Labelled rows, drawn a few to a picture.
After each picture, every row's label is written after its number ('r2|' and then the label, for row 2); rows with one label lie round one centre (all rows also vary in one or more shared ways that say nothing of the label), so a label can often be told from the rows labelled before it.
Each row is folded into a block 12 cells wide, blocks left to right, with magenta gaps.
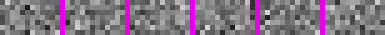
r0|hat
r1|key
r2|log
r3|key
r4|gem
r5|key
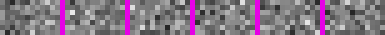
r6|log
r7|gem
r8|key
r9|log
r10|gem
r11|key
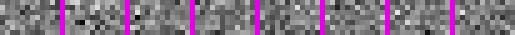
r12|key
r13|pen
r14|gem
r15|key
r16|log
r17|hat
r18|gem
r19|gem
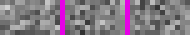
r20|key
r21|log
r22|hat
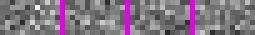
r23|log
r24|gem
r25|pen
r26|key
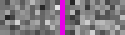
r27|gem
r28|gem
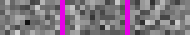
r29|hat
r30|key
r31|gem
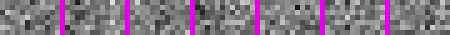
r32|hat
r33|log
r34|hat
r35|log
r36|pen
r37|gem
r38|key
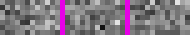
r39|log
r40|key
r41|log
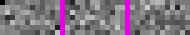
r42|gem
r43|gem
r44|pen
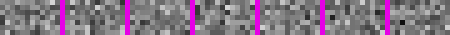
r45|key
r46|hat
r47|pen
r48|hat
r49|hat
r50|gem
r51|pen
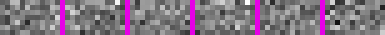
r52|gem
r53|key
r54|pen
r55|key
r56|hat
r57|hat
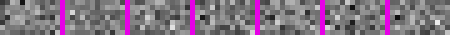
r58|gem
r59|gem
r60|key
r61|gem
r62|gem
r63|hat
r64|gem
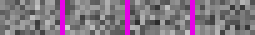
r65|key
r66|pen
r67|hat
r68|pen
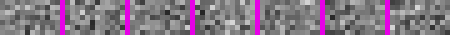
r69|pen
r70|hat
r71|key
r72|log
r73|log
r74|gem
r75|pen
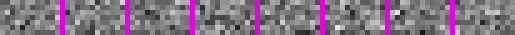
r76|gem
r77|hat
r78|log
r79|pen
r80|gem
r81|key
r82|gem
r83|pen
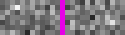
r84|pen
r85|log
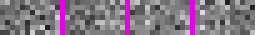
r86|hat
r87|log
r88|hat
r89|hat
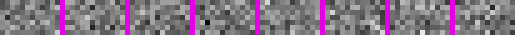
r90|gem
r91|hat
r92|pen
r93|pen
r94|hat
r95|gem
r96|pen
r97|pen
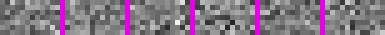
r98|gem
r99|hat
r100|key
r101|pen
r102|gem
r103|hat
